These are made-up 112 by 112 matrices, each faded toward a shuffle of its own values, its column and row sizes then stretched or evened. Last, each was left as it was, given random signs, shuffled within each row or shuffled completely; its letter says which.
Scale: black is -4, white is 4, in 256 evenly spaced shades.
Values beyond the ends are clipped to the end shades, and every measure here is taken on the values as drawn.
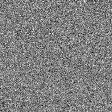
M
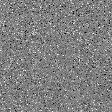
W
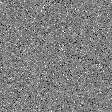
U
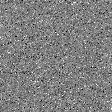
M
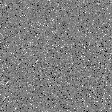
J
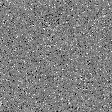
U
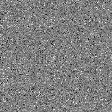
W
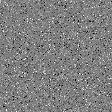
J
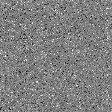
J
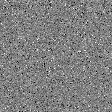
M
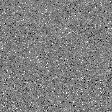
J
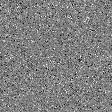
M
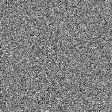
W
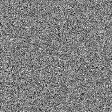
J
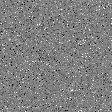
U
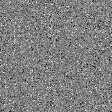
J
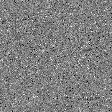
M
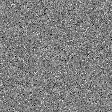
M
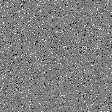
W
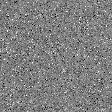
M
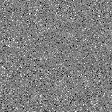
W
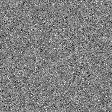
M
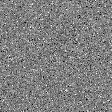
M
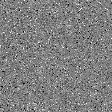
J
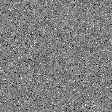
J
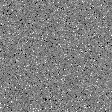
U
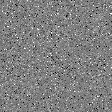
W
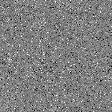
J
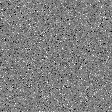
U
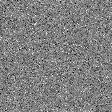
U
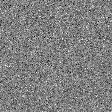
M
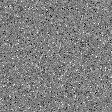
M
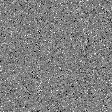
J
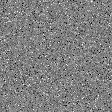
U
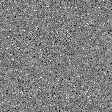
M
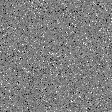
U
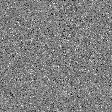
M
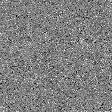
M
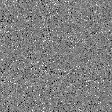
W
